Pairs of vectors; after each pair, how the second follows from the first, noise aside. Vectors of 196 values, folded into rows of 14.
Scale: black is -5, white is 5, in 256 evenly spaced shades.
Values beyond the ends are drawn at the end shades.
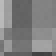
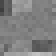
negated, partly zeroed.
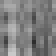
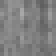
reversed, negated, shrunk.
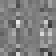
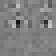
negated, partly zeroed.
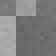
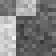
scaled up.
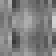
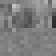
negated, partly zeroed.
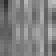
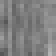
reversed, negated, shrunk.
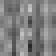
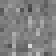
negated, partly zeroed.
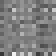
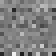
sign-scrambled.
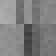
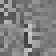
sign-scrambled.
